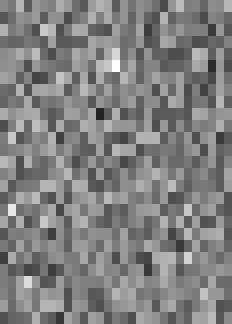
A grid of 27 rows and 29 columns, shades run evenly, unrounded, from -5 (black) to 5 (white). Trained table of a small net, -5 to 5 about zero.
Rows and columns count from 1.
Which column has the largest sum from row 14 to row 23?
21
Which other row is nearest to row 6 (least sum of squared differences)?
5
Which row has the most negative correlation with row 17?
15
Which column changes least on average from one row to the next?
17
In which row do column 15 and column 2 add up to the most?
6
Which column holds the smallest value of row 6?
27
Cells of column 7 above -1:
19
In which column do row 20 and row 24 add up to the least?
7
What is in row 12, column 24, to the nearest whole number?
1
